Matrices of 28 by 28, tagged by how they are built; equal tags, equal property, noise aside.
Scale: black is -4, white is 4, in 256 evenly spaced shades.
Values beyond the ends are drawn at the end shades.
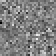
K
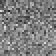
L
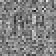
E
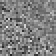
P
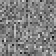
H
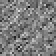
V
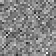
V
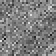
V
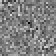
K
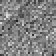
V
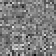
E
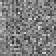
L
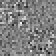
K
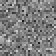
H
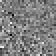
P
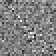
K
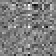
E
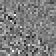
P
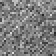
V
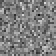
H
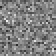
H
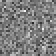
H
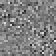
K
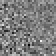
P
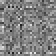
E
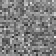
L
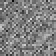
V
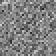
V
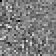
P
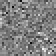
K
